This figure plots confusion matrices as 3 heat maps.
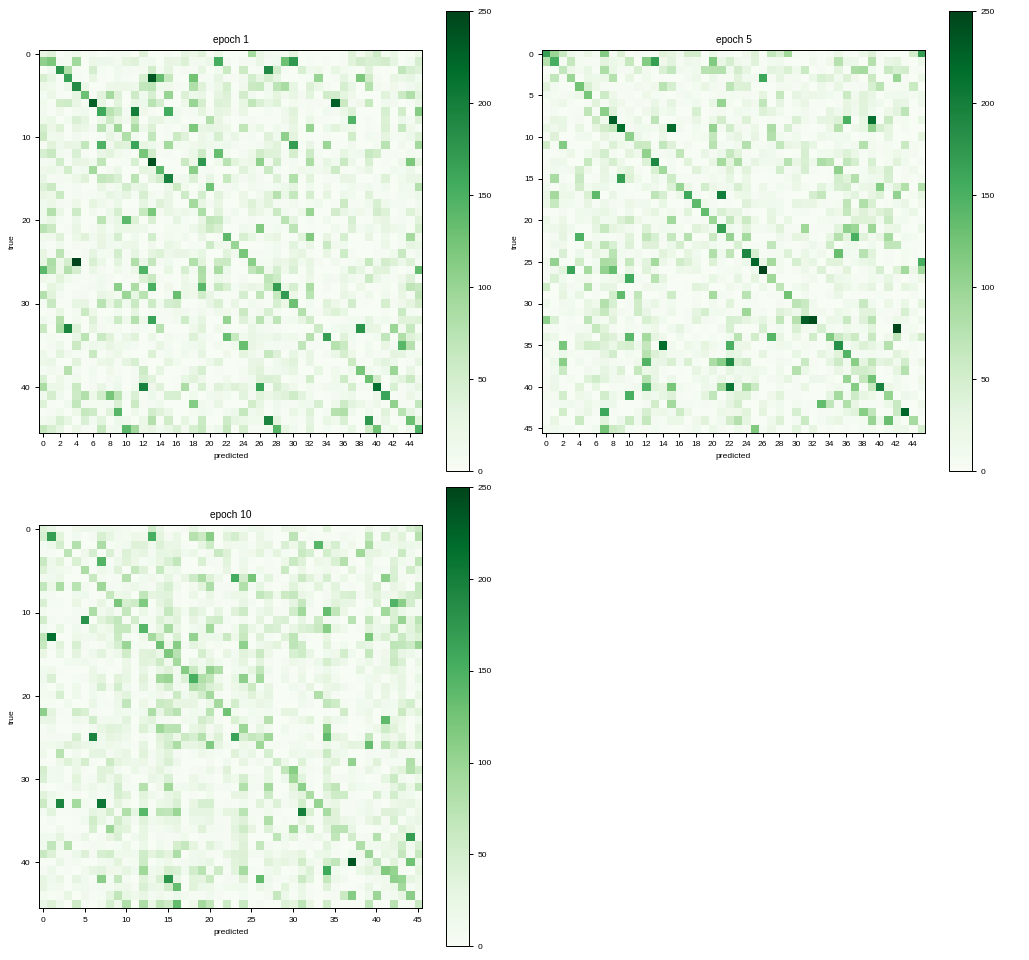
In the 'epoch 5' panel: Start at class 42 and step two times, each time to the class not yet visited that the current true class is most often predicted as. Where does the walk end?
6
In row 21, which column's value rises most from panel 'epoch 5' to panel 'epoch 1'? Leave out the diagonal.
26
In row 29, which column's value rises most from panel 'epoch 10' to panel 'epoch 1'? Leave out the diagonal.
16
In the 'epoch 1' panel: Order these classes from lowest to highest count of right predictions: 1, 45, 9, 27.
27, 9, 1, 45
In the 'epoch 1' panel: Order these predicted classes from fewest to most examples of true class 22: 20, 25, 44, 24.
20, 25, 24, 44
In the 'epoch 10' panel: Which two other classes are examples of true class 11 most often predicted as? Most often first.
5, 43
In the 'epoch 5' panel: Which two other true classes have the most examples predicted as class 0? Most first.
32, 1
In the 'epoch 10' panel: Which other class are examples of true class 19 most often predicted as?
18
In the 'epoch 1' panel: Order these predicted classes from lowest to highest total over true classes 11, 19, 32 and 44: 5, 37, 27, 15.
37, 5, 15, 27
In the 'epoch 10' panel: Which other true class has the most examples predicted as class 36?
4
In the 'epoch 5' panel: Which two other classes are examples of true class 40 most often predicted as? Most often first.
22, 12
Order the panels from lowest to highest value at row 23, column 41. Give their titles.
epoch 1, epoch 5, epoch 10
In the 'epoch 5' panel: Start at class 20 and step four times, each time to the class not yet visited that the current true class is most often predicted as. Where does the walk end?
36
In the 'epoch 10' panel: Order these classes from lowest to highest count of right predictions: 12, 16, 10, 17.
10, 16, 17, 12
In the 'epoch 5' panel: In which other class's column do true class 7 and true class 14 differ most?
35
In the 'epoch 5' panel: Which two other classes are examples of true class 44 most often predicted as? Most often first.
41, 39
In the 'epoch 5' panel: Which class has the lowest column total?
44
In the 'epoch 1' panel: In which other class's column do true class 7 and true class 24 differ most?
11
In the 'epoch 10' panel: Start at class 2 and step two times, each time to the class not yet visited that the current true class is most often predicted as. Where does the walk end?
7
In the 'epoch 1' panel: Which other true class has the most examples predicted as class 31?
35
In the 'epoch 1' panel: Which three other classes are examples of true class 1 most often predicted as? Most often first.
30, 21, 29
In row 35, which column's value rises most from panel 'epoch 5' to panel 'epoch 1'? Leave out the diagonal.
43
